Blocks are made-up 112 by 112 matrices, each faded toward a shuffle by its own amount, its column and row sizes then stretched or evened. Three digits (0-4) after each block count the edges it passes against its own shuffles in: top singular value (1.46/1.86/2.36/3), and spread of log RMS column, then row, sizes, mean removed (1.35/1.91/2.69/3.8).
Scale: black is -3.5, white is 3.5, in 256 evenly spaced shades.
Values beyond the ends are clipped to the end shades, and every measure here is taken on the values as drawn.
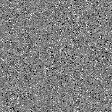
1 2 0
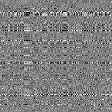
4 0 4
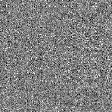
2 1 1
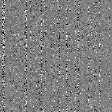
1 4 1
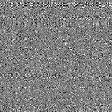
3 0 3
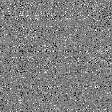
1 1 3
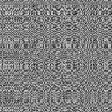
4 0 4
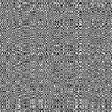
4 3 3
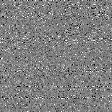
2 0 3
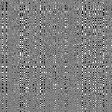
4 4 3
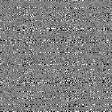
1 3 4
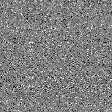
2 0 1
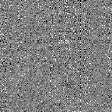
2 3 1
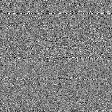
2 0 3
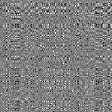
4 3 3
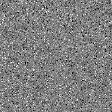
0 2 0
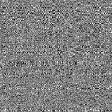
3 1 3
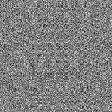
3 1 0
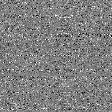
1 0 3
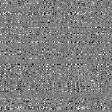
3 2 4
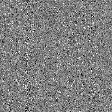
1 2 0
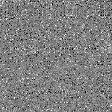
2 0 2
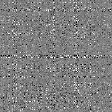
2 3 3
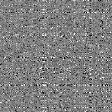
3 2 3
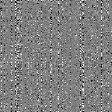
3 4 1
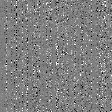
0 4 0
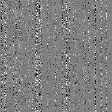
1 4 0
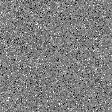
0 1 0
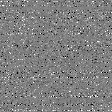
0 0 3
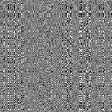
4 4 2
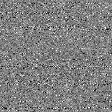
1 0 3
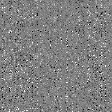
0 3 1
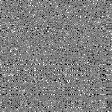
3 0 3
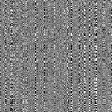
4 4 1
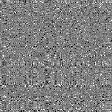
3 1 2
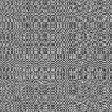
4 2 3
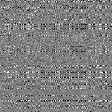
4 1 4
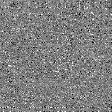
1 1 2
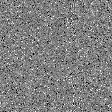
1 1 0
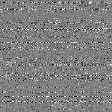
3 0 4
